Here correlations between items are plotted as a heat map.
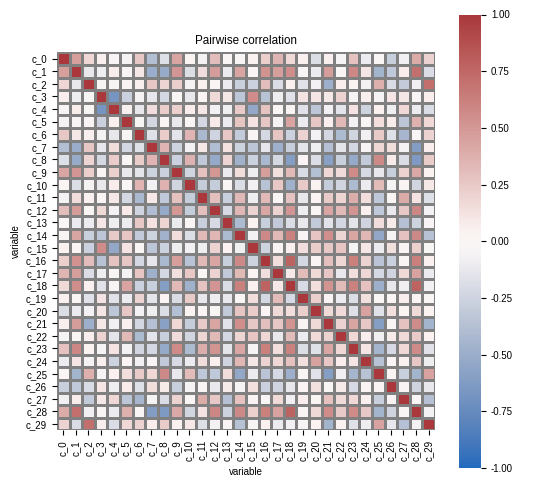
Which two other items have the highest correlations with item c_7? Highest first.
c_8, c_2
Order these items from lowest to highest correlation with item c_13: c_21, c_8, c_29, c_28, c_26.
c_28, c_21, c_29, c_26, c_8
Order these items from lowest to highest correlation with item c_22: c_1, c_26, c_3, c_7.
c_7, c_1, c_26, c_3
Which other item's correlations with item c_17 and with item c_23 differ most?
c_10
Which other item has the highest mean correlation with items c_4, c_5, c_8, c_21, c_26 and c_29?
c_25
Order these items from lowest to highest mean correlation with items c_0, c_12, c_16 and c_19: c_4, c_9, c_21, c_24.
c_4, c_24, c_21, c_9
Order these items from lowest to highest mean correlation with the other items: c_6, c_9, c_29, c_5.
c_6, c_29, c_5, c_9
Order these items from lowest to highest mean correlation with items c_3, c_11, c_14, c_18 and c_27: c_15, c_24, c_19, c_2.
c_2, c_19, c_15, c_24
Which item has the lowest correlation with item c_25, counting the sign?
c_21
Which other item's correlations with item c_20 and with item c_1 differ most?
c_9
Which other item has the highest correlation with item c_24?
c_20
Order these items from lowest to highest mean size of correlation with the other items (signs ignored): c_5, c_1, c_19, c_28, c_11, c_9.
c_19, c_5, c_11, c_9, c_1, c_28
